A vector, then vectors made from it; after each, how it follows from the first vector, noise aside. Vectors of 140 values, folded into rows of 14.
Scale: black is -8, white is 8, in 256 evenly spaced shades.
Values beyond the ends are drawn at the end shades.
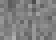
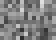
reversed, scaled up.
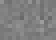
wrapped around, negated, shrunk.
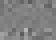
wrapped around, negated, partly zeroed.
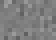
reversed, negated, partly zeroed.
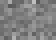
sign-scrambled.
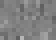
reversed, negated, partly zeroed.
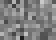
reversed, scaled up.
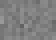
wrapped around, shrunk.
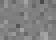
reversed, negated, partly zeroed.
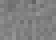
shrunk.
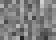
reversed, scaled up.
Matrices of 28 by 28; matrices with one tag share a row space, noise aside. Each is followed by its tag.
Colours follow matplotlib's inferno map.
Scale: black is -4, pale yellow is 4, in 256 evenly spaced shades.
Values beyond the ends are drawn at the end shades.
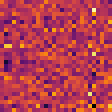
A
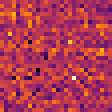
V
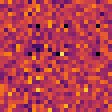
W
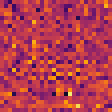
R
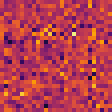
A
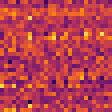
V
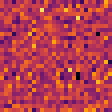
R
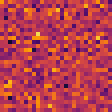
W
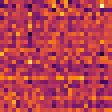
V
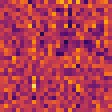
R
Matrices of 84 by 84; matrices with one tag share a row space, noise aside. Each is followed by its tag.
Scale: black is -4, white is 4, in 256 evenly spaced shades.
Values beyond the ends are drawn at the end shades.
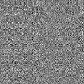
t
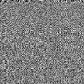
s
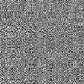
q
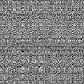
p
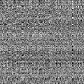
p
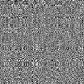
t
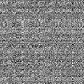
p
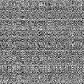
p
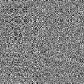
t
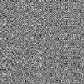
s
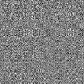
t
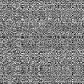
p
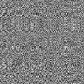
s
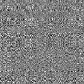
q
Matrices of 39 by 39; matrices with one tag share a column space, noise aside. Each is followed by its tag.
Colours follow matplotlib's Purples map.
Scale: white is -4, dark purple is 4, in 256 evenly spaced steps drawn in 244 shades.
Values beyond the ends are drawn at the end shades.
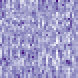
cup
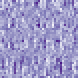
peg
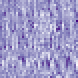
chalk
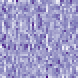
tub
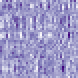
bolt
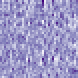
cup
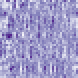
bolt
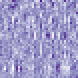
bolt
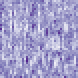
chalk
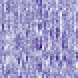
chalk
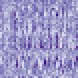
chalk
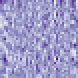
cup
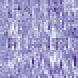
chalk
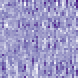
peg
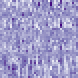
peg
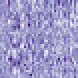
cup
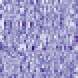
tub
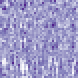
peg
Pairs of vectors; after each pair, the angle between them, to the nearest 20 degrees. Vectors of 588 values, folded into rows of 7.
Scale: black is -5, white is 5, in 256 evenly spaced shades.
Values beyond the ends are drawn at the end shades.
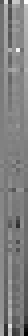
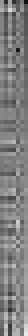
140 degrees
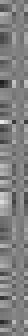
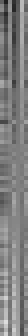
120 degrees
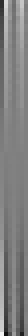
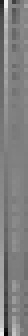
40 degrees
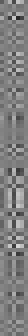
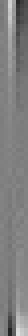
100 degrees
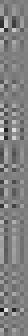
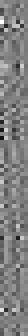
140 degrees
